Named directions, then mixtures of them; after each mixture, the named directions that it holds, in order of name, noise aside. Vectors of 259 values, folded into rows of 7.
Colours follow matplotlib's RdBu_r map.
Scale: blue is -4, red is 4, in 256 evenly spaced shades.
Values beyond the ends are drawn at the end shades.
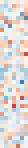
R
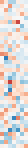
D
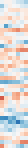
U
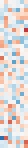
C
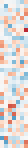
C, R.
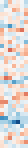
R, U.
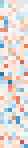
C, D, U.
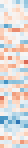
U.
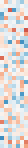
C, R.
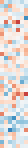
D, R, U.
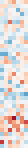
D, U.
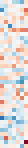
C, R, U.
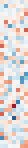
C, D, R.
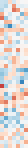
R, U.
